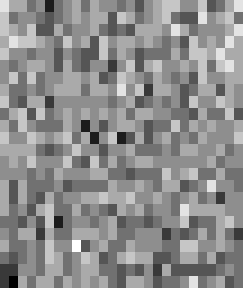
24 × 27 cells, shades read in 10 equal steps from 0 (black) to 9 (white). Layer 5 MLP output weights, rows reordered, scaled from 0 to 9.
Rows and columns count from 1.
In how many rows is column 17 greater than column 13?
10
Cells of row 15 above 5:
7
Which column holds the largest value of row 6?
26
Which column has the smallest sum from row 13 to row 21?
5
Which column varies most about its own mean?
2
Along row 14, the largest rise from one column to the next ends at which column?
11
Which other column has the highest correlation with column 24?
16
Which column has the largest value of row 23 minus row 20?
19
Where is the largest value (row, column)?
21, 9
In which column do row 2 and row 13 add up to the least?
6
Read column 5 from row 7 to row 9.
4 4 6
